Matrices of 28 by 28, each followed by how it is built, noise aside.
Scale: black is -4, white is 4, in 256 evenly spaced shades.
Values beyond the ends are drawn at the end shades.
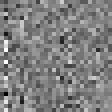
uneven columns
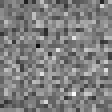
blocks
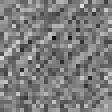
Hankel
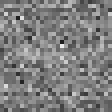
blocks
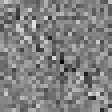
banded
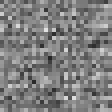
blocks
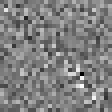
banded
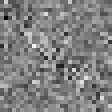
banded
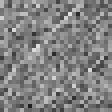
Hankel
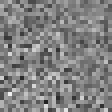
lower triangular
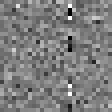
uneven columns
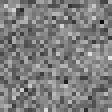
Hankel
